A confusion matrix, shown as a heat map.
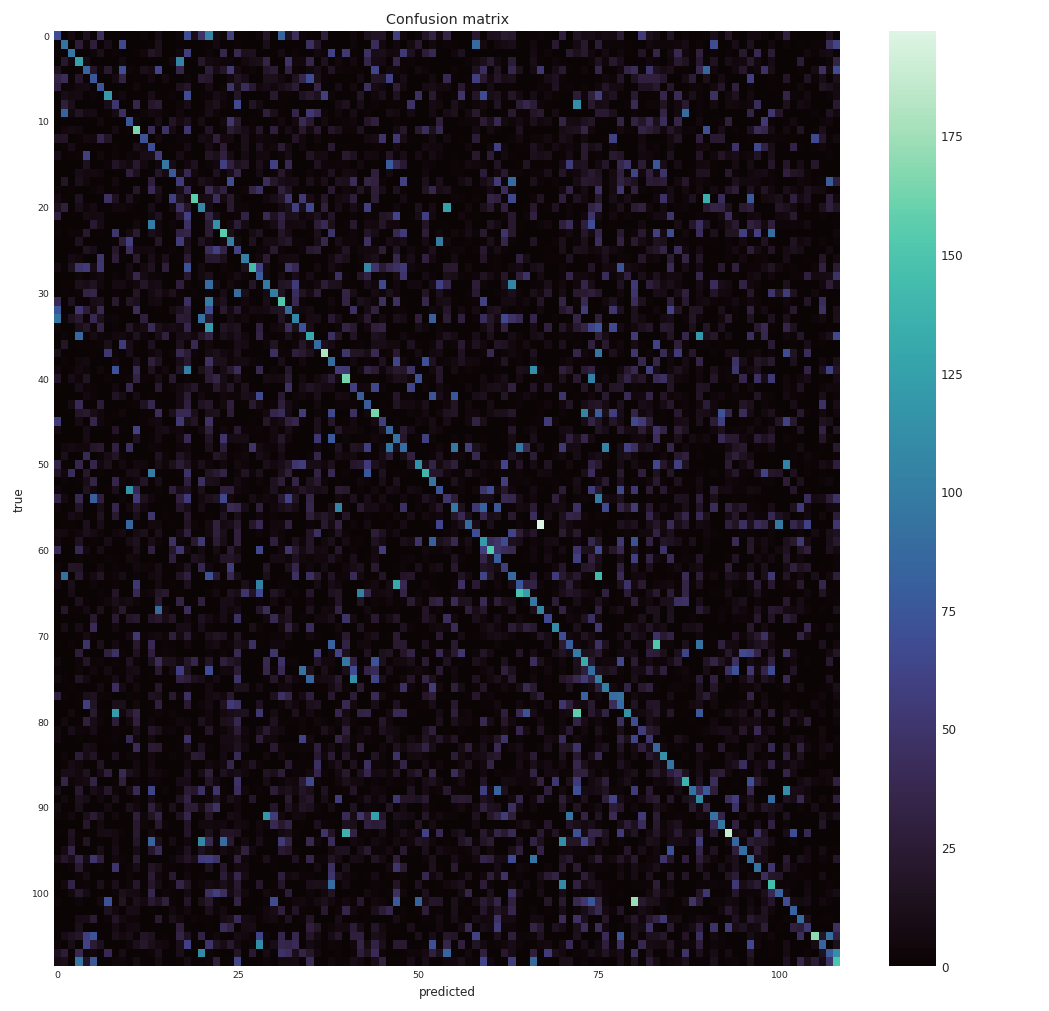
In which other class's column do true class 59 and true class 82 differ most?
52
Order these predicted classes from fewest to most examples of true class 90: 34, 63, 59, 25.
25, 34, 59, 63
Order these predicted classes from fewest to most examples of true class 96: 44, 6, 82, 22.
82, 44, 6, 22
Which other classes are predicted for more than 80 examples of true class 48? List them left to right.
46, 55, 64, 76
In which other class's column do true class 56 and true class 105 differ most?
107
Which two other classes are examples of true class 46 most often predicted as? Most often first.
11, 83
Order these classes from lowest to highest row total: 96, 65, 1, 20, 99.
1, 99, 65, 20, 96
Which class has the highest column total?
18
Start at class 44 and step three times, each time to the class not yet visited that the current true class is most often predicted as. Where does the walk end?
74
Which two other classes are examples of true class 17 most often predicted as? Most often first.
63, 107
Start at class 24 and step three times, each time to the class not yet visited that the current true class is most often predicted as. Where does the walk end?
98
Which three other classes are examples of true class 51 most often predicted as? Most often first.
13, 43, 98
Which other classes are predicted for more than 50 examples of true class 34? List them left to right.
21, 74, 75, 77
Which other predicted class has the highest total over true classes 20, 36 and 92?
54
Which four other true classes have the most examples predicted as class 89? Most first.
35, 71, 79, 94
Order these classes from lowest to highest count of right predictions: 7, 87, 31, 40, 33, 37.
33, 7, 87, 31, 40, 37
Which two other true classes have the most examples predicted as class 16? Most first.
19, 59
